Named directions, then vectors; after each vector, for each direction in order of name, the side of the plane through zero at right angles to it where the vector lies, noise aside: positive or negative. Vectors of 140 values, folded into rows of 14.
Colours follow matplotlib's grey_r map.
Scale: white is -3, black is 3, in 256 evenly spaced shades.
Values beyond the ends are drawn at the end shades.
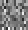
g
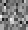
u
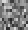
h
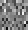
positive, positive, positive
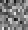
positive, negative, positive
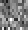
positive, negative, positive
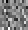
positive, negative, positive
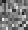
negative, negative, negative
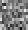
negative, positive, positive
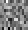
negative, positive, negative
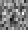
positive, positive, negative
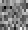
positive, negative, negative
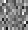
positive, positive, positive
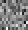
negative, negative, negative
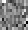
positive, positive, positive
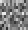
positive, positive, negative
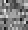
positive, positive, positive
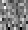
negative, positive, positive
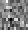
negative, positive, negative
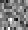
positive, negative, positive
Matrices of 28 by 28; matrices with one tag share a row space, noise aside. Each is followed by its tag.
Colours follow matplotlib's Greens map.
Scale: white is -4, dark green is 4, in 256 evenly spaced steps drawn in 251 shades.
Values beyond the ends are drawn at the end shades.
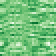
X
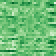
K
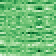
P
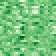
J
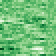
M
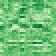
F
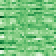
P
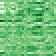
P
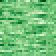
M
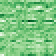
P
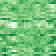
K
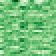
F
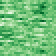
M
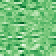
J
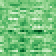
F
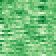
M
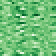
J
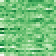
P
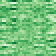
K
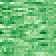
M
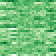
K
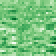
K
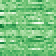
P
